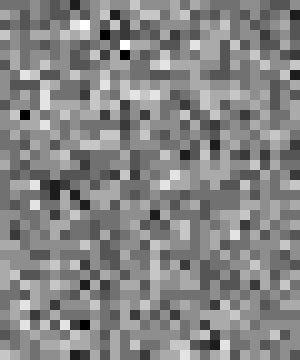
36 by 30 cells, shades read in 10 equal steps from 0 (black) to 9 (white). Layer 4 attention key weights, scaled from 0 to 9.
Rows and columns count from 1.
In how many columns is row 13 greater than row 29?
9
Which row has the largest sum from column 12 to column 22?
10
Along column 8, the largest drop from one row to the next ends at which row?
36
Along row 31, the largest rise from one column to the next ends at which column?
23
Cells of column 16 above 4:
23
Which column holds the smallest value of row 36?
8
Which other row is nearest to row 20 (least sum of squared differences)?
1
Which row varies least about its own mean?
30
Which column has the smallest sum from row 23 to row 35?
11
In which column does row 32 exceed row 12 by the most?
3
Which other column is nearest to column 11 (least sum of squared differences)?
15
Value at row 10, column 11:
5
